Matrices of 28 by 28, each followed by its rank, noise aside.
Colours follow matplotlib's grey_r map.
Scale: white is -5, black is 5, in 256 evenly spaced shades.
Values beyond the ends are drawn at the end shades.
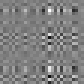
one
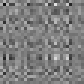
two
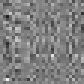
three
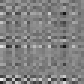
one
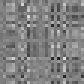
two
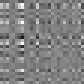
one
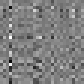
two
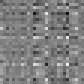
two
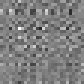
three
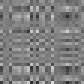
one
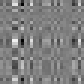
one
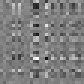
two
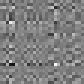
two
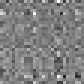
three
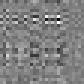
two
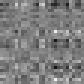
two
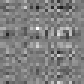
two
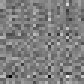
four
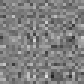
three
